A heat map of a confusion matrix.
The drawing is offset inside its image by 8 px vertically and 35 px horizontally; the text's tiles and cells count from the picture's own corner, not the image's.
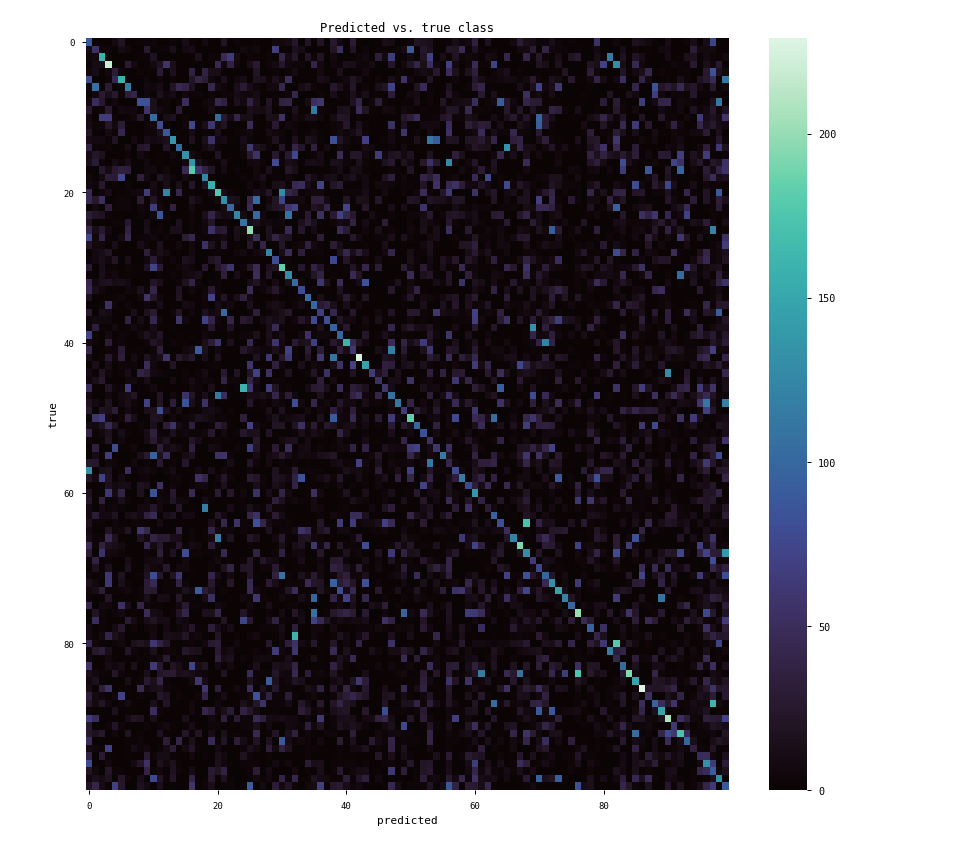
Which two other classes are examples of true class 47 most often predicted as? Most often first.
20, 69
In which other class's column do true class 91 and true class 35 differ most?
49
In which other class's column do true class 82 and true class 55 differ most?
10
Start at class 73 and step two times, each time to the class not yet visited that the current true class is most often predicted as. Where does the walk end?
16
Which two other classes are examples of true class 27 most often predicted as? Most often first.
99, 18
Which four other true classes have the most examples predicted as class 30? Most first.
20, 71, 93, 21
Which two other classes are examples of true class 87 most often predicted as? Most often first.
26, 5
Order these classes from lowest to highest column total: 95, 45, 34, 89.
45, 34, 89, 95
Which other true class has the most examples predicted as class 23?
64
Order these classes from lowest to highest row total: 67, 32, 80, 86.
32, 80, 67, 86
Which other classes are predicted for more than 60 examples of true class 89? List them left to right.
46, 70, 72
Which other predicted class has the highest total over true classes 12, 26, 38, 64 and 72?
68
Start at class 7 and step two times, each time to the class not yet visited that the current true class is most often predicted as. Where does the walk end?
97
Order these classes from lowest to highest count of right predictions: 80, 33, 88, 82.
82, 80, 33, 88
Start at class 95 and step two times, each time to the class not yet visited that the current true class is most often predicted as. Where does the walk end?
0
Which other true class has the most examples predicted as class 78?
61
